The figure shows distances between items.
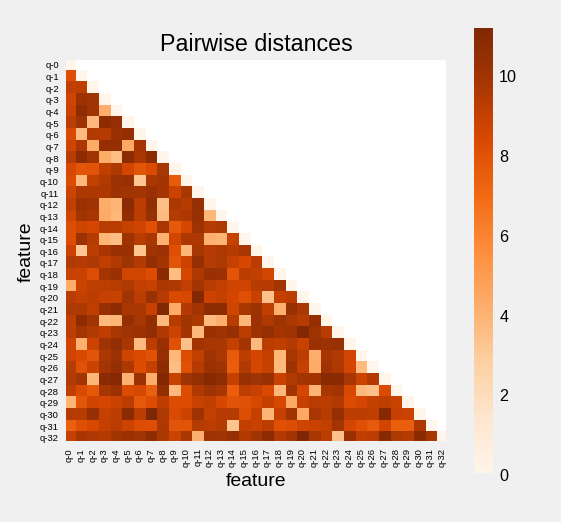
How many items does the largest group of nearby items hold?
7
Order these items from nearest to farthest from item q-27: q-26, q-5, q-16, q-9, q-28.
q-5, q-28, q-9, q-26, q-16
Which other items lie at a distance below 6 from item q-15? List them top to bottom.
q-3, q-4, q-8, q-12, q-13, q-22
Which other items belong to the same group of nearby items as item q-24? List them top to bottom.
q-1, q-6, q-10, q-16
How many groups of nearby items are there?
8
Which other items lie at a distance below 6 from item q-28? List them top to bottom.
q-9, q-18, q-21, q-25, q-26
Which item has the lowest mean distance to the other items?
q-9
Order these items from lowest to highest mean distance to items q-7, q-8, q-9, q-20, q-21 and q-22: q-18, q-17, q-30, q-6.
q-18, q-17, q-30, q-6
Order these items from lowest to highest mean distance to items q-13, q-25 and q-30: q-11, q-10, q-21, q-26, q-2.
q-26, q-21, q-10, q-2, q-11
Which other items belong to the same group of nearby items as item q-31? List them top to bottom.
q-14
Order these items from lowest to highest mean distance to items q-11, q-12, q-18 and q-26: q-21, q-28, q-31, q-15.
q-28, q-21, q-15, q-31
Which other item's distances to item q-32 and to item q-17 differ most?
q-20
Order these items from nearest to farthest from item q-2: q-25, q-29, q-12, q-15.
q-25, q-29, q-15, q-12
